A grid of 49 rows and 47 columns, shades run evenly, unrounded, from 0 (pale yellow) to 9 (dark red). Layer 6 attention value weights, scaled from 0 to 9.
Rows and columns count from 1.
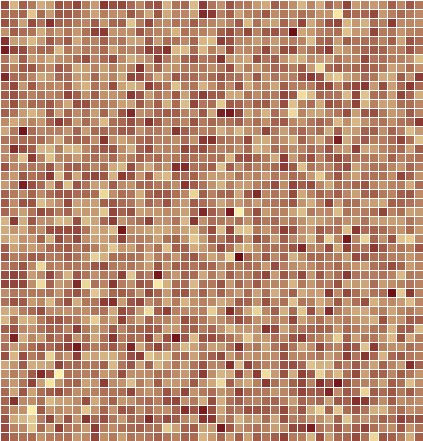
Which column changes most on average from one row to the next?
27
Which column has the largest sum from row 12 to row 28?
26
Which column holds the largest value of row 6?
1
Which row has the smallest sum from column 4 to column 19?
40
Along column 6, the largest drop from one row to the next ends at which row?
43
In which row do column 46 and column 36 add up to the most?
10
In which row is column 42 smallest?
49
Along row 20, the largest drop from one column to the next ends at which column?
7
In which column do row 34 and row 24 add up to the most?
13
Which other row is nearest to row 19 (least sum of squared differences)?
30
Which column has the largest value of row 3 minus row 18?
6
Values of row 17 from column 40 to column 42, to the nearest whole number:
7 3 3
